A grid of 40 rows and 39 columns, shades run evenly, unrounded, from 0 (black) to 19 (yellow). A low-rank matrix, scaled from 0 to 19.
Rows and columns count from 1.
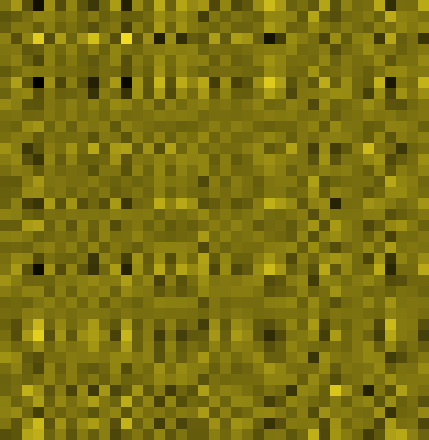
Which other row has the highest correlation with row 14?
10
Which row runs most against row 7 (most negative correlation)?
26
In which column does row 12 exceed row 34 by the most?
4
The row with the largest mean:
14
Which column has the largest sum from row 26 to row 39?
12
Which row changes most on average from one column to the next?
8
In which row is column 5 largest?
19
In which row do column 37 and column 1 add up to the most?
36
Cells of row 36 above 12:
8
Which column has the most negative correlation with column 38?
1
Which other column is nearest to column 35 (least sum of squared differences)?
39
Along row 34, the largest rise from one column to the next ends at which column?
5
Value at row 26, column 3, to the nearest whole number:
9
